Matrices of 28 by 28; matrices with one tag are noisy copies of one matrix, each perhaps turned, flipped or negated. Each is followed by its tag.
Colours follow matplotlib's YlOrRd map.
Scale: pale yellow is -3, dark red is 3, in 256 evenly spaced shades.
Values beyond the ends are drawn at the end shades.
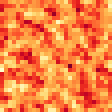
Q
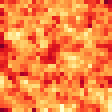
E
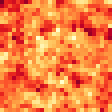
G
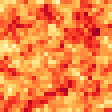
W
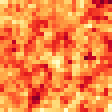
E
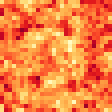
G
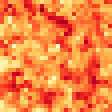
W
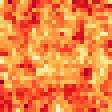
G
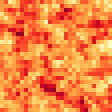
W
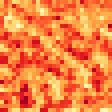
Q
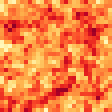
W
